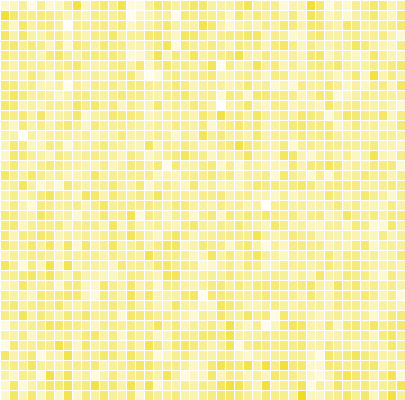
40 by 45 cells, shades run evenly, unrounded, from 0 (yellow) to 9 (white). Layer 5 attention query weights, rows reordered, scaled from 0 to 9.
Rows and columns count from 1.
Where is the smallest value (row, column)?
40, 34
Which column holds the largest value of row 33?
30
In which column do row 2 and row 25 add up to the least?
1
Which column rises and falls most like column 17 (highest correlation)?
26
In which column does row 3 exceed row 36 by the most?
8
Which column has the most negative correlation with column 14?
15
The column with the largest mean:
43
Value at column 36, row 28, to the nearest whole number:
3
